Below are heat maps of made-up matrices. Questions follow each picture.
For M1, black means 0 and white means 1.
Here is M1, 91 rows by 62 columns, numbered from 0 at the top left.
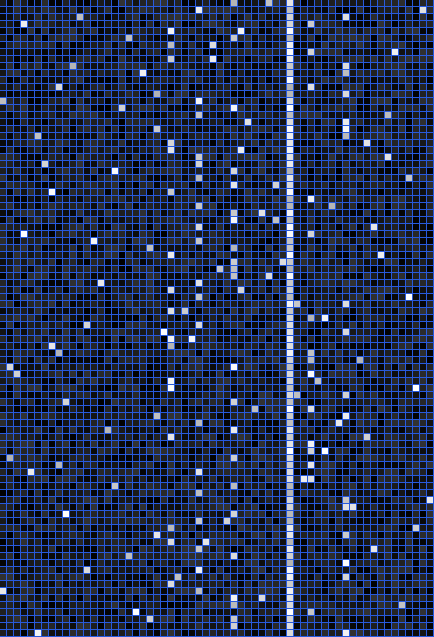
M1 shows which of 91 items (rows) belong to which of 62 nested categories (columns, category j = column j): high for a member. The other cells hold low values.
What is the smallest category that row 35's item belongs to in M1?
21
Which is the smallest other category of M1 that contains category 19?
44
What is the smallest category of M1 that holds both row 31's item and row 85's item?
33
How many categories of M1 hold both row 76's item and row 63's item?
1
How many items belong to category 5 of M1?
2
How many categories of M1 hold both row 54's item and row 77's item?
2
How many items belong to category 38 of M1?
2
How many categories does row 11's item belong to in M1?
1
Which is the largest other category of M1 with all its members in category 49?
22
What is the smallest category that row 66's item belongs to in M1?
8
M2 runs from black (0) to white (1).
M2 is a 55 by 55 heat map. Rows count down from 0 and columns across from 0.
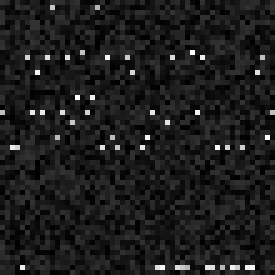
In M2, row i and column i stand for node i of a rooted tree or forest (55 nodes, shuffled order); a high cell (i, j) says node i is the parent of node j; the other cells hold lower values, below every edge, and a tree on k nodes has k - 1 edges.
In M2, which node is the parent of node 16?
10
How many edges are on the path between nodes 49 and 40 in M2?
4
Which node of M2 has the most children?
53
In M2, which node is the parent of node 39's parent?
27
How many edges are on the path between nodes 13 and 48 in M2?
4
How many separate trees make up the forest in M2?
3
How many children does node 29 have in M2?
8
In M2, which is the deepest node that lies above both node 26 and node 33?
24
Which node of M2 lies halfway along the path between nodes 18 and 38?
1
